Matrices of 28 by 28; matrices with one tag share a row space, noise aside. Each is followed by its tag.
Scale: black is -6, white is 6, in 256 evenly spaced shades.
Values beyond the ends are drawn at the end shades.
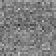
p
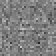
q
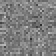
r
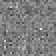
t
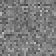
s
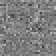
r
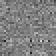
r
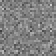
p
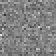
s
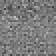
t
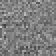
s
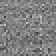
r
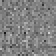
t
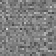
q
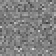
p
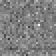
t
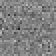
p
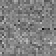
p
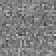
q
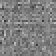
p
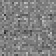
p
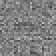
p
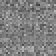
q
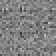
q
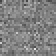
s
